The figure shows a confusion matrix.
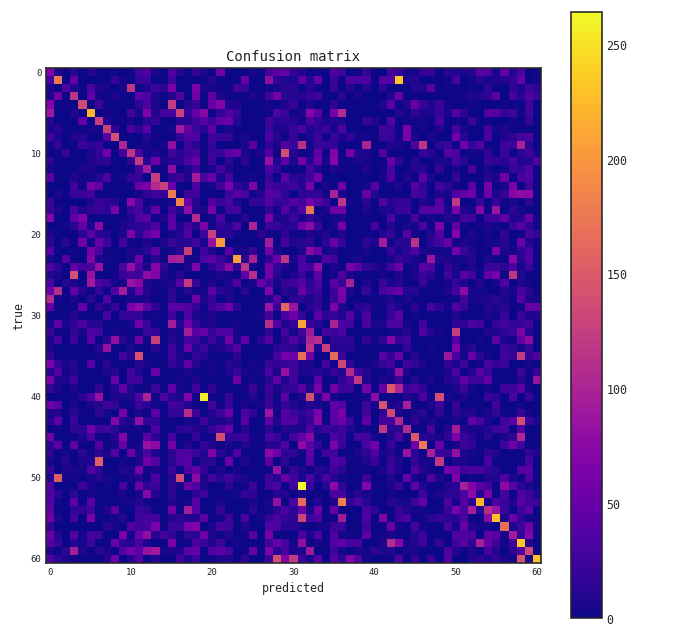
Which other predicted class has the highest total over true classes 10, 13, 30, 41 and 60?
29
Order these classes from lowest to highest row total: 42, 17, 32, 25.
32, 42, 25, 17
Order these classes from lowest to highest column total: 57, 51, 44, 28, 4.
4, 44, 51, 57, 28
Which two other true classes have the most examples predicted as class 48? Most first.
40, 19
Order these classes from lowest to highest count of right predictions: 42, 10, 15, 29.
10, 42, 29, 15
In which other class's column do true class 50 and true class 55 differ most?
1
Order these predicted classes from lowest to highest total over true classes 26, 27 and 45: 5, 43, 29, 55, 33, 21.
55, 29, 33, 43, 5, 21
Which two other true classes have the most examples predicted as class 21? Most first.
45, 4
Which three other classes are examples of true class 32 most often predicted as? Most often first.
50, 17, 58
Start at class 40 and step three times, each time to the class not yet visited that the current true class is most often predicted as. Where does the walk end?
3
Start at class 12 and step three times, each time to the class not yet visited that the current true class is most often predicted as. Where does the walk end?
31
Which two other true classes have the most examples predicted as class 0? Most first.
28, 5
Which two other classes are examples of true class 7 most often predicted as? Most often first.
16, 44
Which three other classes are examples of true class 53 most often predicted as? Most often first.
36, 31, 28
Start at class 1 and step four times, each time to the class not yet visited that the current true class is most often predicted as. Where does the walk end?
17
